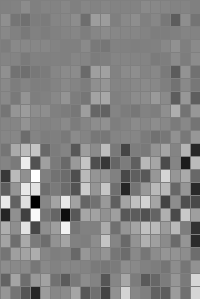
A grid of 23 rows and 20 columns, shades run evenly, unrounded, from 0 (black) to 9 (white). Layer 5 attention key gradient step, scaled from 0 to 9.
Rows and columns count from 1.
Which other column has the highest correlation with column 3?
16
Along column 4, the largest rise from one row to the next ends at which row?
17
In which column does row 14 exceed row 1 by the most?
4
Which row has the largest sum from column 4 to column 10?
14
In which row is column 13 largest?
23
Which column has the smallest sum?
20
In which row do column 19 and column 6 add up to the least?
13
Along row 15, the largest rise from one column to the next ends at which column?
9
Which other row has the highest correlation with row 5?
11
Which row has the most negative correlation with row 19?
22
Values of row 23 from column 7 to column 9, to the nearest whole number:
5 6 3
